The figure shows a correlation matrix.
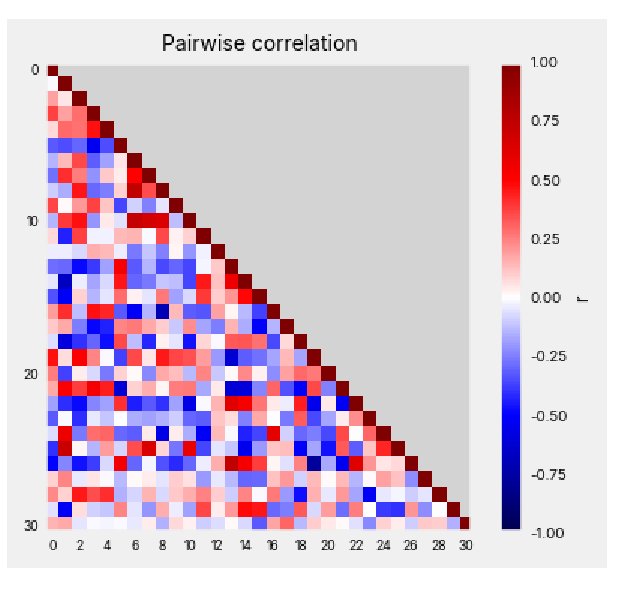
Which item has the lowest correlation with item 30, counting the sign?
15
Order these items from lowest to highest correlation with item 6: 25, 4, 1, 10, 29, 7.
4, 29, 1, 25, 7, 10
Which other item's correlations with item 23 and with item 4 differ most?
28
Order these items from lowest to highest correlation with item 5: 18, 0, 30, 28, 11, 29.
0, 28, 30, 11, 29, 18
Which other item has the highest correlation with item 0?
19
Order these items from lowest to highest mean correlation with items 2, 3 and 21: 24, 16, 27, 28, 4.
27, 24, 16, 28, 4
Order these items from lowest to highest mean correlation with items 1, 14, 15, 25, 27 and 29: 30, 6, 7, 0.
0, 30, 6, 7
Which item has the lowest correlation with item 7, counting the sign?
18
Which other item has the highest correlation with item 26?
13
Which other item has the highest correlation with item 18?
22
